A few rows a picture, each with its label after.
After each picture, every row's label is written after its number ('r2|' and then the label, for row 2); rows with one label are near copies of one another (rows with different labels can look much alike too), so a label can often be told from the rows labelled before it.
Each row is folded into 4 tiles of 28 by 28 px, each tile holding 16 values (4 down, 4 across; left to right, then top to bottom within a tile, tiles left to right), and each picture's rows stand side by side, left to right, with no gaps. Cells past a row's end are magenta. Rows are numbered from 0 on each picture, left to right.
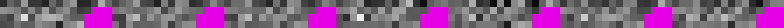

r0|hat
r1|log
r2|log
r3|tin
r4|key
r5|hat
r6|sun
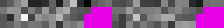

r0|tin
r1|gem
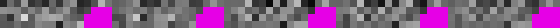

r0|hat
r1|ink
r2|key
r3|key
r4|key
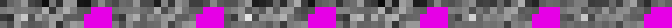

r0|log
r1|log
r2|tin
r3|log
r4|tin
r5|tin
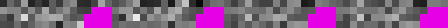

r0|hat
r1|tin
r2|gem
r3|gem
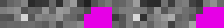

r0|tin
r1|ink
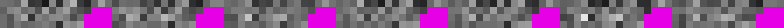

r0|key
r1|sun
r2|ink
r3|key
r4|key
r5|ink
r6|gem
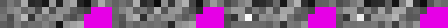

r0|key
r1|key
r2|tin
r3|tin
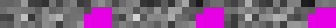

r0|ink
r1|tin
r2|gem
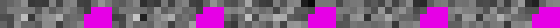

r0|ink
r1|ink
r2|gem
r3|sun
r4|sun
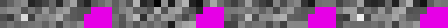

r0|tin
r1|key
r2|gem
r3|tin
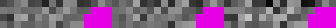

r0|log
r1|key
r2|log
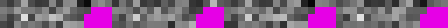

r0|gem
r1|hat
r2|gem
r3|tin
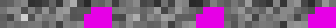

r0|tin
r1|log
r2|key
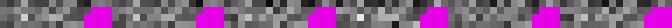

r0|gem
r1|gem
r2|log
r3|hat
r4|key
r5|log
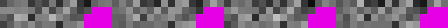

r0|sun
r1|key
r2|sun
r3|key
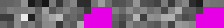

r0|ink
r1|gem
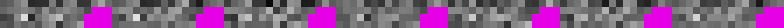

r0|ink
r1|tin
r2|log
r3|ink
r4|hat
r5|log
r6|tin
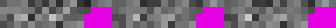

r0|sun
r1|ink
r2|ink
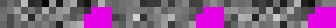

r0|key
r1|ink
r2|sun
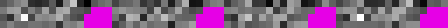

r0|tin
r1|sun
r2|log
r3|tin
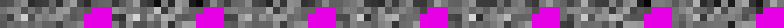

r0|tin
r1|log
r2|log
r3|ink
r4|ink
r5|gem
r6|key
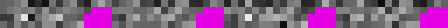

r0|ink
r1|log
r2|hat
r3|log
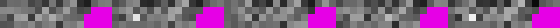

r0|sun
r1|tin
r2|key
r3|sun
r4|tin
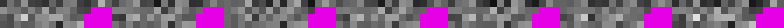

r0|hat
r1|log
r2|key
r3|log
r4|log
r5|ink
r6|hat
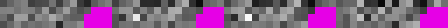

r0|sun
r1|tin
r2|tin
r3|key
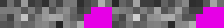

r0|hat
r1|hat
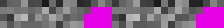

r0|log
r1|log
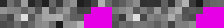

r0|hat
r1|tin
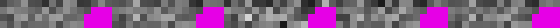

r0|log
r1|gem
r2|hat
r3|log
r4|gem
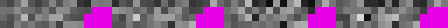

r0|gem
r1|hat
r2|key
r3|ink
